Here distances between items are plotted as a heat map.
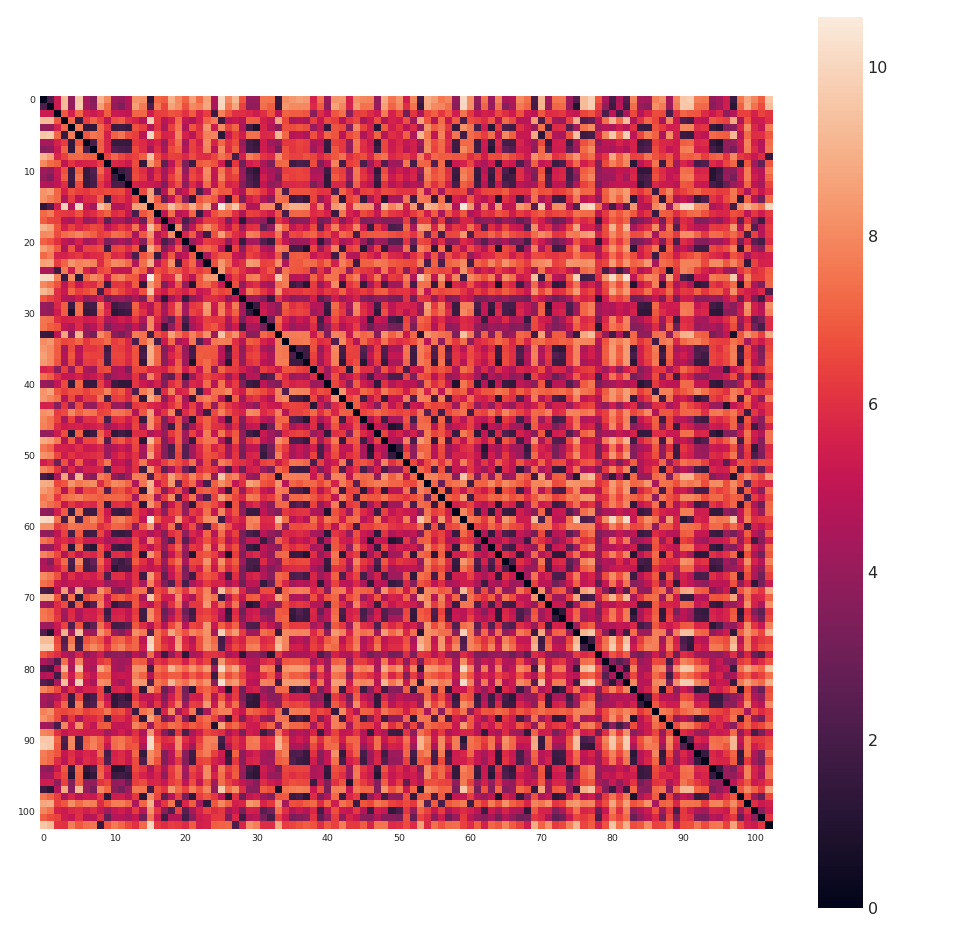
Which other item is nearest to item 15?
0
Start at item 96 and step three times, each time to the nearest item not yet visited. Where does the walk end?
51
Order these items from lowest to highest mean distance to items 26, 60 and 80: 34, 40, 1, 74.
40, 1, 74, 34
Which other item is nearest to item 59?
90
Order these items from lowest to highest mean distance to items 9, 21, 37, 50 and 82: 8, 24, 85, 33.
85, 24, 33, 8
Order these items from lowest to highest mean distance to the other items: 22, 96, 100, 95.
95, 100, 96, 22
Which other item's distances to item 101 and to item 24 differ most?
88
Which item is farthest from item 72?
15
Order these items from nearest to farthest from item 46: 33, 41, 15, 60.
60, 41, 33, 15
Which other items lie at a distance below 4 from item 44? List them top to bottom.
19, 23, 54, 56, 60, 99
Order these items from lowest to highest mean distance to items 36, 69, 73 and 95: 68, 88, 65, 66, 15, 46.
66, 65, 68, 46, 88, 15
